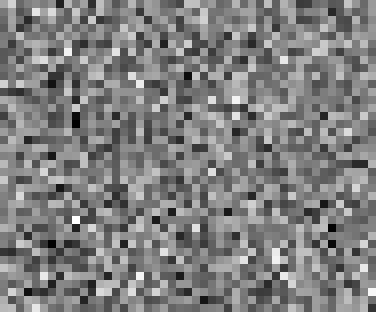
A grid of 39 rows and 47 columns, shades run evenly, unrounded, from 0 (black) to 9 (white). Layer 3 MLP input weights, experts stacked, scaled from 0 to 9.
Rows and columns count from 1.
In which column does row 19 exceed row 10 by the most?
24
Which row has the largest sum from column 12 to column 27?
22
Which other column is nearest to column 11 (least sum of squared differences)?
19
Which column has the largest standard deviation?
10
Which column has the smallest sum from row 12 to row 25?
15
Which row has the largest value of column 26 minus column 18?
2
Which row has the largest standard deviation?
37
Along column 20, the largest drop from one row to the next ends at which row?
28
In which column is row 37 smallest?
4
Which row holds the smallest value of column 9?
31
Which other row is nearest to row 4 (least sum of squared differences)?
12
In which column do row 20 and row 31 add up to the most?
46
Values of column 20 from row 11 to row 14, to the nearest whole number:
2 4 4 7
